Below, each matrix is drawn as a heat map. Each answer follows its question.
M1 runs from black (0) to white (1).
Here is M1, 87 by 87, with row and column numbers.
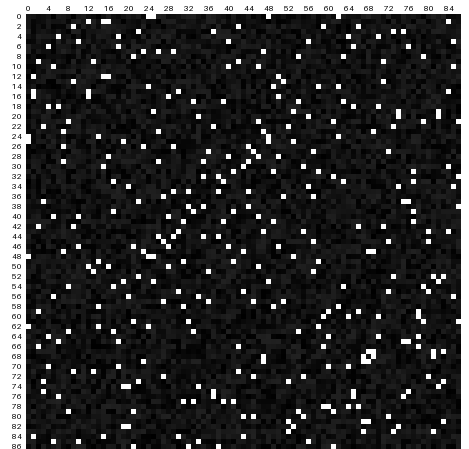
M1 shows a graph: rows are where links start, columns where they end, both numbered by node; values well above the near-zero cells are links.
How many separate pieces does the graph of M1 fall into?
2
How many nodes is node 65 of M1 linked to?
4
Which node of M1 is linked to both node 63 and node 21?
node 8
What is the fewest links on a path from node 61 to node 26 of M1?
4
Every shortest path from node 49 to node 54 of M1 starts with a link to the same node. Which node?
node 41
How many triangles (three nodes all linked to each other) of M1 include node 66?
3
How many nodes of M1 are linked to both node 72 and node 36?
1
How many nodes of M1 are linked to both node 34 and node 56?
2
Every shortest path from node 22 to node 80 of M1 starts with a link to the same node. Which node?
node 52
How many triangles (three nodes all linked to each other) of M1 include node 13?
1
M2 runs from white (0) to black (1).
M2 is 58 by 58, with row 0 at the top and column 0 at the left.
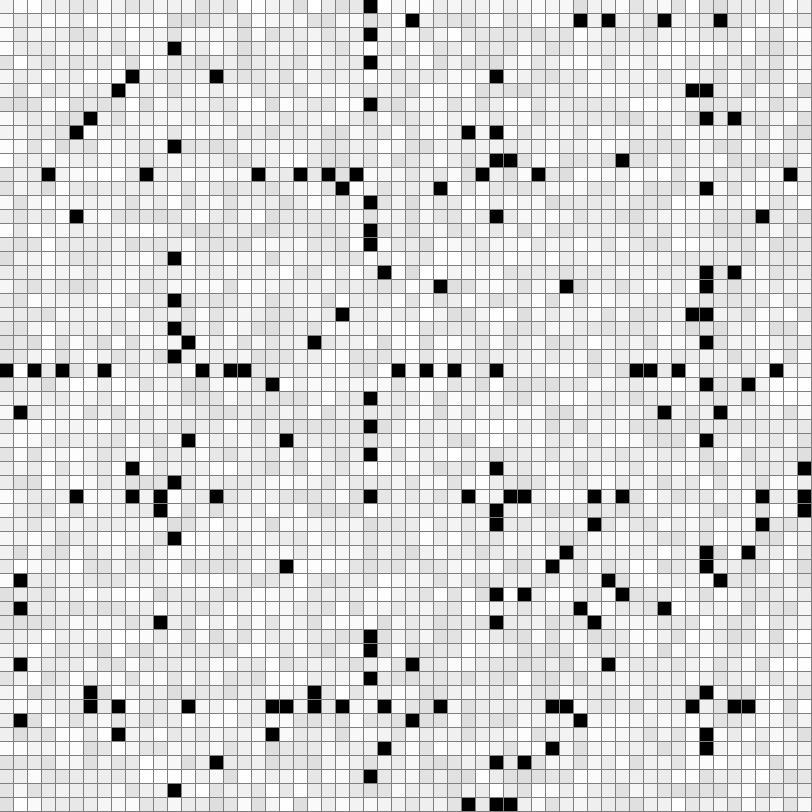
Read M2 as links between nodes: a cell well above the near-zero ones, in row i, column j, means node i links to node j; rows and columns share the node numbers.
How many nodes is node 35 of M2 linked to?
12
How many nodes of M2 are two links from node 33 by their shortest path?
9
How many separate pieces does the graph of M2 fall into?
4
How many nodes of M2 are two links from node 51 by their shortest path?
2
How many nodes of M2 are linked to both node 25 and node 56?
1
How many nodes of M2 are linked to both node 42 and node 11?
2
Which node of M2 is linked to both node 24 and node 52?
node 50
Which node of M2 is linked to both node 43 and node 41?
node 1
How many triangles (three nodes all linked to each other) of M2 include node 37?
2
